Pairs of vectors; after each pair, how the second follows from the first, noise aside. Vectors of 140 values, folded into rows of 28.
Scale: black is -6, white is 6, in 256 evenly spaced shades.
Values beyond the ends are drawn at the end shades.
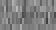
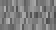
sign-scrambled.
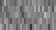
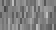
wrapped around, negated.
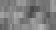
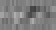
partly zeroed.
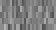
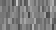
wrapped around, negated.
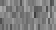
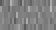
wrapped around, negated, partly zeroed.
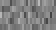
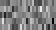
wrapped around, scaled up.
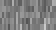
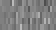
partly zeroed.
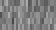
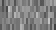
wrapped around, negated.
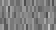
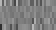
wrapped around, negated, partly zeroed.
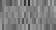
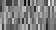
scaled up.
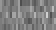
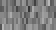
wrapped around, negated.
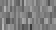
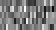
wrapped around, scaled up.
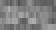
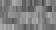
wrapped around, negated.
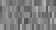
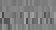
wrapped around, negated, partly zeroed.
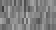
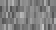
wrapped around, negated.
